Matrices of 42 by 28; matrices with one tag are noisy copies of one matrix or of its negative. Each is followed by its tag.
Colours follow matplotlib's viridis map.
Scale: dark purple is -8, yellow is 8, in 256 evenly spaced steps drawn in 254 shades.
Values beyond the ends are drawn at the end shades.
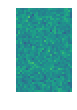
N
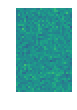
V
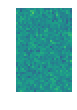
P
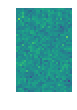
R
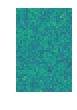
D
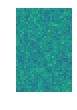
D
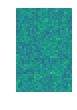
V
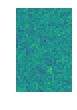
D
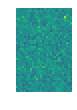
N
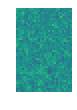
D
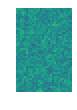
D
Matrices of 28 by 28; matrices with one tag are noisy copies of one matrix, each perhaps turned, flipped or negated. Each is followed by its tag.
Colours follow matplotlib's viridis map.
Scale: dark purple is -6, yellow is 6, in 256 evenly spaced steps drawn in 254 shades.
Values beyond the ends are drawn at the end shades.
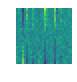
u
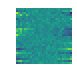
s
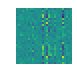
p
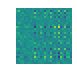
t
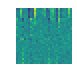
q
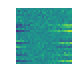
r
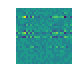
p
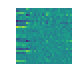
q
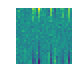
r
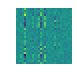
p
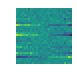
u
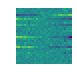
u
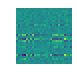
p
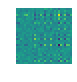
t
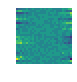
s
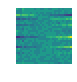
u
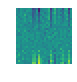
r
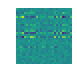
p
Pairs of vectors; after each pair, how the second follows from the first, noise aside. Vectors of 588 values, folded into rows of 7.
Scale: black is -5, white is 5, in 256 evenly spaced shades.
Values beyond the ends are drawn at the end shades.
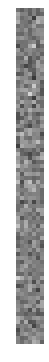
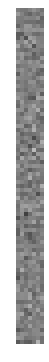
wrapped around, negated, shrunk.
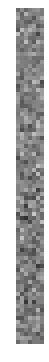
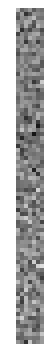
negated.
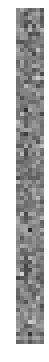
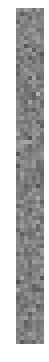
wrapped around, negated, shrunk.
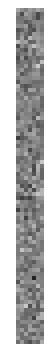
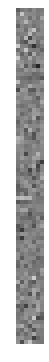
negated, partly zeroed.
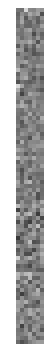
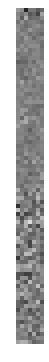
negated, partly zeroed.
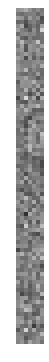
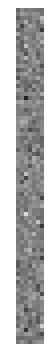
negated, partly zeroed.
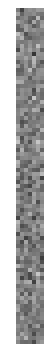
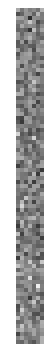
wrapped around, negated.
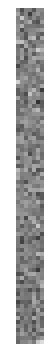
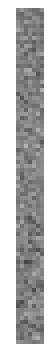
wrapped around, negated, shrunk.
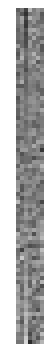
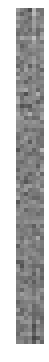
reversed, shrunk.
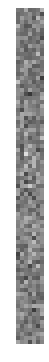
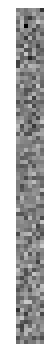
wrapped around, negated.
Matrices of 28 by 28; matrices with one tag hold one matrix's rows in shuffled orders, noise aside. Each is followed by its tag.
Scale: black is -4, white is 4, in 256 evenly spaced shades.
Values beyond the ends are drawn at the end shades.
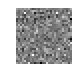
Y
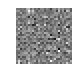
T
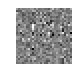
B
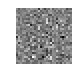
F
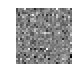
Y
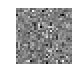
F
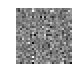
B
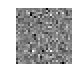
F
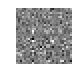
B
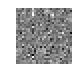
B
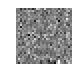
T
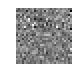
Y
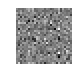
T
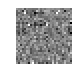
Y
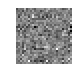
Y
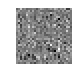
T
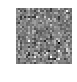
T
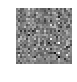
T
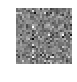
B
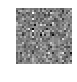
B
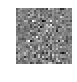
F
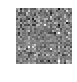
T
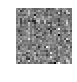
T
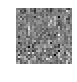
T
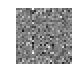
B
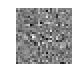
F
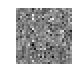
B
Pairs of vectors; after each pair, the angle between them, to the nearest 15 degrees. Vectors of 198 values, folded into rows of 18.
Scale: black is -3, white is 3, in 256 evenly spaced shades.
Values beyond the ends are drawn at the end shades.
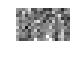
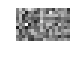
90 degrees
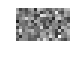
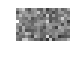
105 degrees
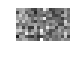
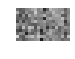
165 degrees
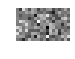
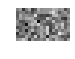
150 degrees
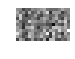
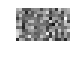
45 degrees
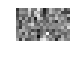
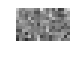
105 degrees
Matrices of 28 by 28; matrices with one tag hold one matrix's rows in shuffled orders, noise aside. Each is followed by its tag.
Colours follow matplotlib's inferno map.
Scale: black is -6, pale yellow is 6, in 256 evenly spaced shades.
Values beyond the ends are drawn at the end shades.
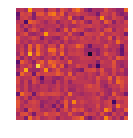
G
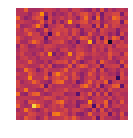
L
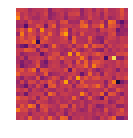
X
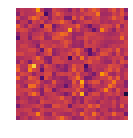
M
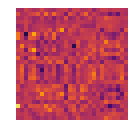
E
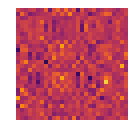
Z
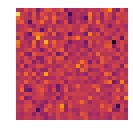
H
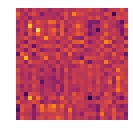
G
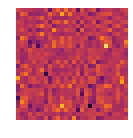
Z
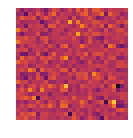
X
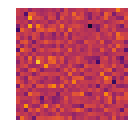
G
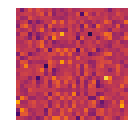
Z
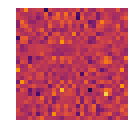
Z
